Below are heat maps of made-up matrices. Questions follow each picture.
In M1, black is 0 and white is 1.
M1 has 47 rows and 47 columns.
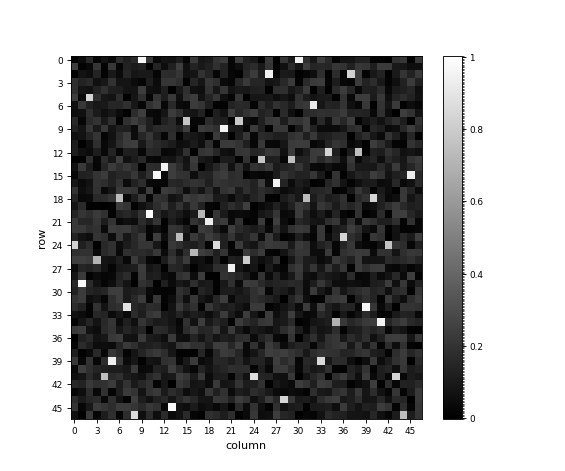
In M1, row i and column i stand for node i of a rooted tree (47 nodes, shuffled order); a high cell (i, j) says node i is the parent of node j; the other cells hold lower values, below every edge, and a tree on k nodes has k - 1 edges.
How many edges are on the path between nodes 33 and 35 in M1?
9
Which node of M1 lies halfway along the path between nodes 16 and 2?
6
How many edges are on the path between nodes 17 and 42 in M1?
5
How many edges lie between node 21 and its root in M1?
8
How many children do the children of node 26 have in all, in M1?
2
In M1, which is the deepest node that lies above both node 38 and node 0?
12
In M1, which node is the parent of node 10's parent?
9
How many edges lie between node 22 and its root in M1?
2
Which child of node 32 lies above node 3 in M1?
39
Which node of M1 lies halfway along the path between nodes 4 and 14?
34
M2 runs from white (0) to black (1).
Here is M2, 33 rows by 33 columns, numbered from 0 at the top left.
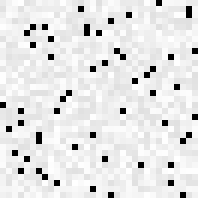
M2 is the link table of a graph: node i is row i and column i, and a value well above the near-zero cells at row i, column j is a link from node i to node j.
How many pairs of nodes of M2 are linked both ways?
4
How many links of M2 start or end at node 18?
5
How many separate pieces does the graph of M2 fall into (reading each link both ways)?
3
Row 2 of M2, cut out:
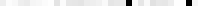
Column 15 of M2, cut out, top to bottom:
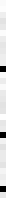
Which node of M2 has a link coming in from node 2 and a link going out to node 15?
node 31
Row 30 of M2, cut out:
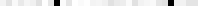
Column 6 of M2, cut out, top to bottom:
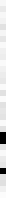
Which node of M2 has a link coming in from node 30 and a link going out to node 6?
node 28
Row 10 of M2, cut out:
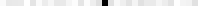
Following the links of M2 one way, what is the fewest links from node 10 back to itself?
7
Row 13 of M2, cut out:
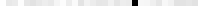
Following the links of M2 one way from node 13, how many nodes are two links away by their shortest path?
3
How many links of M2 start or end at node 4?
5
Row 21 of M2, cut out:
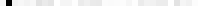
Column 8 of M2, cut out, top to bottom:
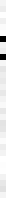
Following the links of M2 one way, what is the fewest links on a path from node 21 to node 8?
5
